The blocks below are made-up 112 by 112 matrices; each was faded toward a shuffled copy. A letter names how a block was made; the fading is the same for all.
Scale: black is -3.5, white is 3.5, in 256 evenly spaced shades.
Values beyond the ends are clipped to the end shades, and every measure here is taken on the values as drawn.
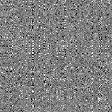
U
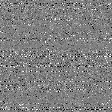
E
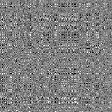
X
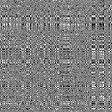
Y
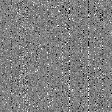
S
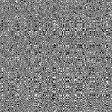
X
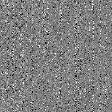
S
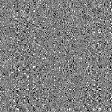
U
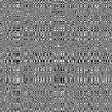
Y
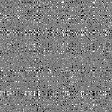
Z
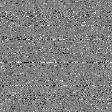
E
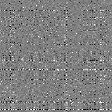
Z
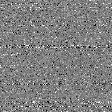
E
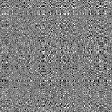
X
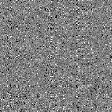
U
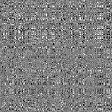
X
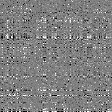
Z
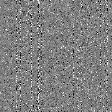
S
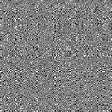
X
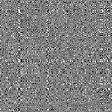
X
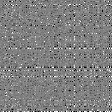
Z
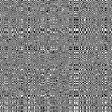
Y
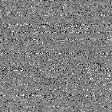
E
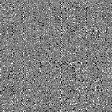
U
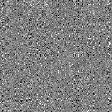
U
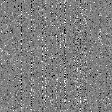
S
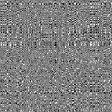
X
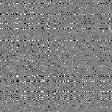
Z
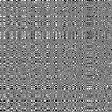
Y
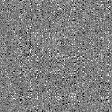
U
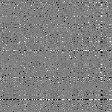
Z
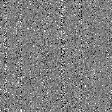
S
